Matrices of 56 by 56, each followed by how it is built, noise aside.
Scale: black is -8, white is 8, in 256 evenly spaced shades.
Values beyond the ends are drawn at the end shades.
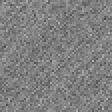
Hankel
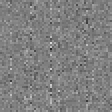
uneven columns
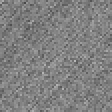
Hankel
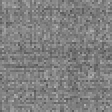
blocks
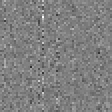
uneven columns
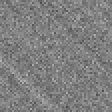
Toeplitz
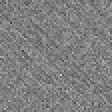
Toeplitz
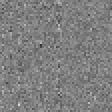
uneven columns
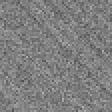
Toeplitz
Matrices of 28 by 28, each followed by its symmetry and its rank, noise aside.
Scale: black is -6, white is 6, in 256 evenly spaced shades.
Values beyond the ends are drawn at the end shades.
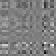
antisymmetric, rank two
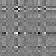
no symmetry, rank one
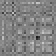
symmetric, rank three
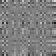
no symmetry, rank two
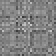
symmetric, rank three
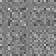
symmetric, rank three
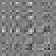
symmetric, rank two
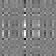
no symmetry, rank one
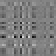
no symmetry, rank one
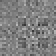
no symmetry, rank three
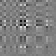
symmetric, rank one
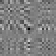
symmetric, rank two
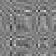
antisymmetric, rank two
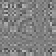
symmetric, rank three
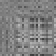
no symmetry, rank two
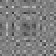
symmetric, rank two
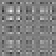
symmetric, rank one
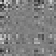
antisymmetric, rank two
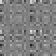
no symmetry, rank two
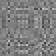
no symmetry, rank three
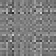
no symmetry, rank two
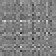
no symmetry, rank three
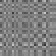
symmetric, rank one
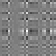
no symmetry, rank one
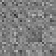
symmetric, rank three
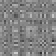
symmetric, rank three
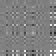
symmetric, rank one
